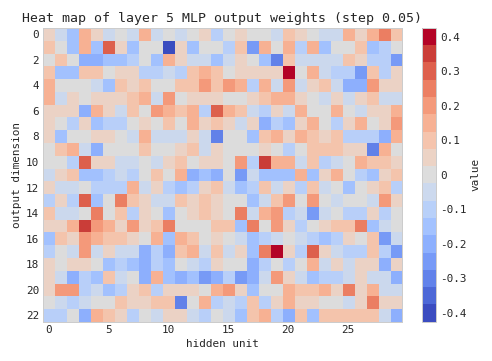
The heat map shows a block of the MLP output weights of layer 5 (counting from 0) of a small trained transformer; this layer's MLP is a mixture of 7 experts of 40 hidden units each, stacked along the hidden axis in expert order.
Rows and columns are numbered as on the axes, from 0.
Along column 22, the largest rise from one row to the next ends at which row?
17
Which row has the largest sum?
15
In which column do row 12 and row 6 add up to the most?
14
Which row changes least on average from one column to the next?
5
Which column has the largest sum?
20
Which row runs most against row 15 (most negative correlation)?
4
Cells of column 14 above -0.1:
17
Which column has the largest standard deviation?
3
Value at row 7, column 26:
0.15
